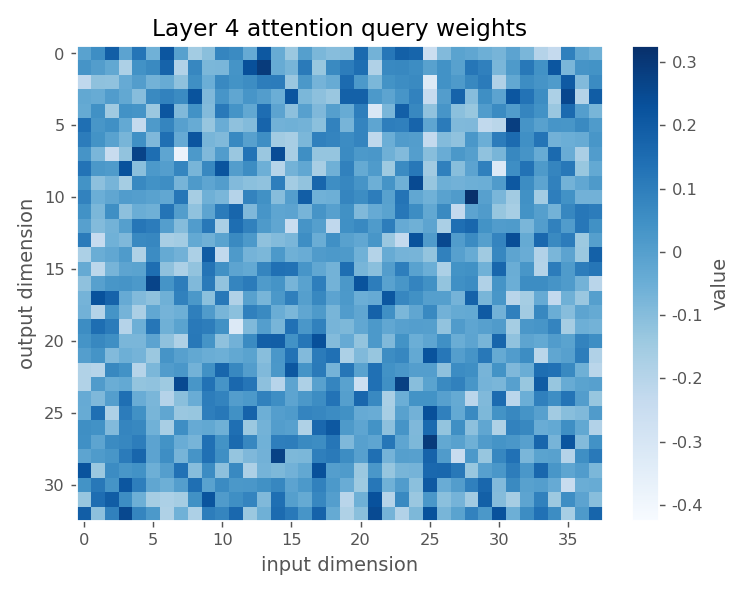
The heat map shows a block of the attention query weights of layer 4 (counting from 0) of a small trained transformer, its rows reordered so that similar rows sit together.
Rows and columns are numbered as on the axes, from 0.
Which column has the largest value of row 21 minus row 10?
25
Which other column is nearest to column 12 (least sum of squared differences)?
16
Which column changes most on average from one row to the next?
7
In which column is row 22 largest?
15
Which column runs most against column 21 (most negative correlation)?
6
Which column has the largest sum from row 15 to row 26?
17
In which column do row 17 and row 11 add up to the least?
31
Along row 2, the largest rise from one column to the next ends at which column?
26
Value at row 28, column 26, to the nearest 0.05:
0
